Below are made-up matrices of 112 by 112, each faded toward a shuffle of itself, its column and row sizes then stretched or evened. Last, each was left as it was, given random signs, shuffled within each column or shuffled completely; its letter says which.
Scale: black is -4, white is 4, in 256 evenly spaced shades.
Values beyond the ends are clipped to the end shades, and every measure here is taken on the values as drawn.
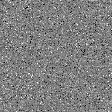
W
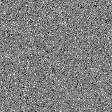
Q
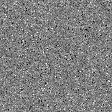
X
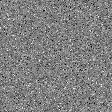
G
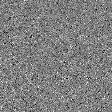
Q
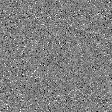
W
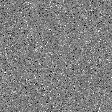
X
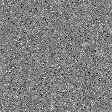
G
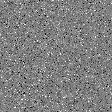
X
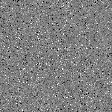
Q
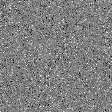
X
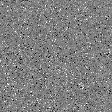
W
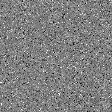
Q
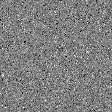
W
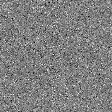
X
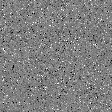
X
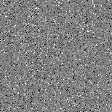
Q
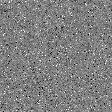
X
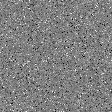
G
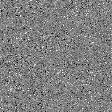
W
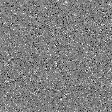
Q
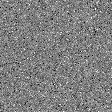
G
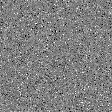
X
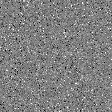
X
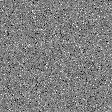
G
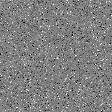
X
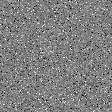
G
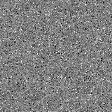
Q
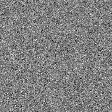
Q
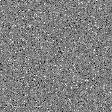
Q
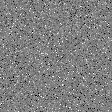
G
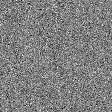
G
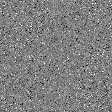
X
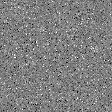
X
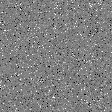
X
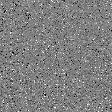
W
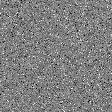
G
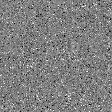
W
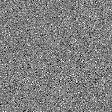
W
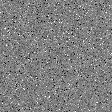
G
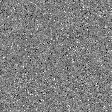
X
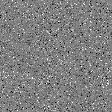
W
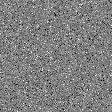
G
